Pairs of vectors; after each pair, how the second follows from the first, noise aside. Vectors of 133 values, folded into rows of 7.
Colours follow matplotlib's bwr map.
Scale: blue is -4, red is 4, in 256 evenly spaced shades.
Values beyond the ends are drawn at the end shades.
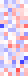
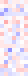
wrapped around, shrunk.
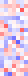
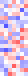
sign-scrambled.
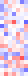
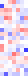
reversed, partly zeroed.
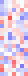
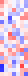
negated.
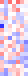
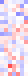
reversed, partly zeroed.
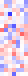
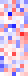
copied.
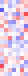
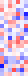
negated.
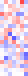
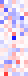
reversed, partly zeroed.
